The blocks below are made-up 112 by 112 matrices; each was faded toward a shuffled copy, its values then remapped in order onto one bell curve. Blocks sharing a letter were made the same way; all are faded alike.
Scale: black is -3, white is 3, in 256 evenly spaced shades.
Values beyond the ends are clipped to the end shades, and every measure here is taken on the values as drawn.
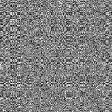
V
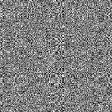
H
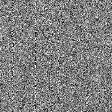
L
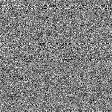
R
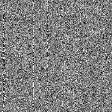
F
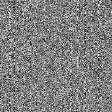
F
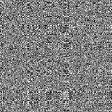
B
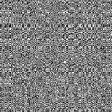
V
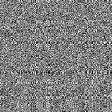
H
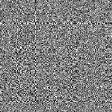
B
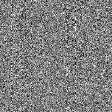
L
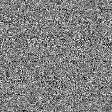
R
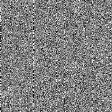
F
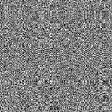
H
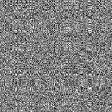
H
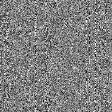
F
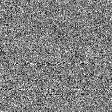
R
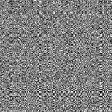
V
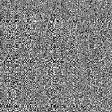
B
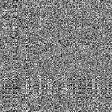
B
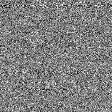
R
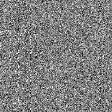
L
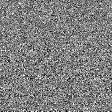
R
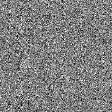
L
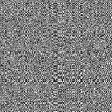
V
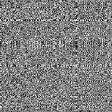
B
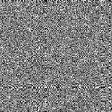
B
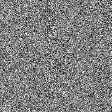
L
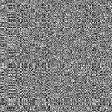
V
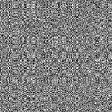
V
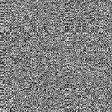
H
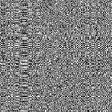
V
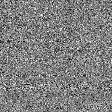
R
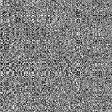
H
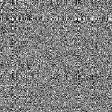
B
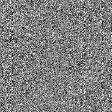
F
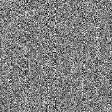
F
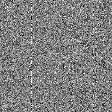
L
